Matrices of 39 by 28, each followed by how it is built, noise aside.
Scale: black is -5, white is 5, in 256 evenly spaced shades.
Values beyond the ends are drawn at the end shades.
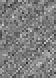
Hankel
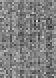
blocks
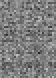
blocks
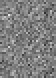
repeating rows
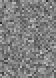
noise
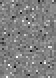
sparse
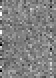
uneven columns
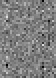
uneven columns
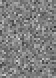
noise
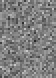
noise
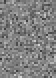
noise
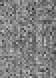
blocks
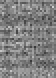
blocks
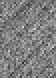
Hankel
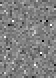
sparse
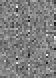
uneven columns
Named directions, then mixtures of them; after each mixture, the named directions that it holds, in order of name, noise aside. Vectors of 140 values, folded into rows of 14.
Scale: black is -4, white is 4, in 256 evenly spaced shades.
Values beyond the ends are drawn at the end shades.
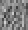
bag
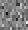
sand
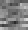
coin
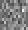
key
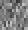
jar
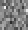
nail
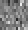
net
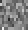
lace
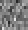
bag, jar, lace.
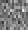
key.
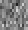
bag, jar, sand.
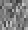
jar.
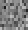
coin, jar, nail.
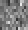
net.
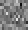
lace, net, sand.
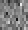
nail, net, sand.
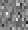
sand.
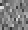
lace, sand.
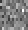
key, lace.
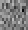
key.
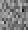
key.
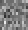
bag, key, nail.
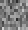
key, lace, net.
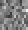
jar, key, nail.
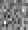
bag, coin, key.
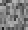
coin, lace.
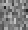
nail.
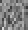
bag, lace.
